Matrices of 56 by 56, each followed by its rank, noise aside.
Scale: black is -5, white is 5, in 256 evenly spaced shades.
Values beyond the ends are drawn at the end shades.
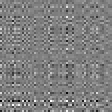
two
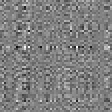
three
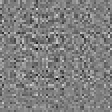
four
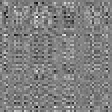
three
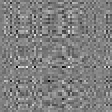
three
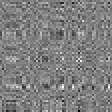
four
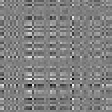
one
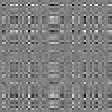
one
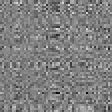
four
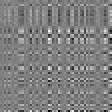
one
